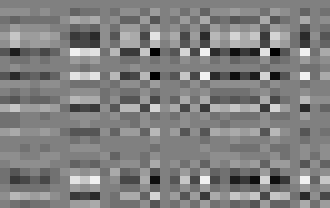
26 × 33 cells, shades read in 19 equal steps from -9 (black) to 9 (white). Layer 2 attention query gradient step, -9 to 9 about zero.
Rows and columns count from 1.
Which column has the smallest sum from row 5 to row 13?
28
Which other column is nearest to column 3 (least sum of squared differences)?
20
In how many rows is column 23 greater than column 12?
10
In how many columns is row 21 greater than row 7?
21
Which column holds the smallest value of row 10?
16
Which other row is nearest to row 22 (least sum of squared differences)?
3
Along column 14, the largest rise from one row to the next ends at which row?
14
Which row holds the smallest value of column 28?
7
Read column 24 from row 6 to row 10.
4 -8 -2 0 -8
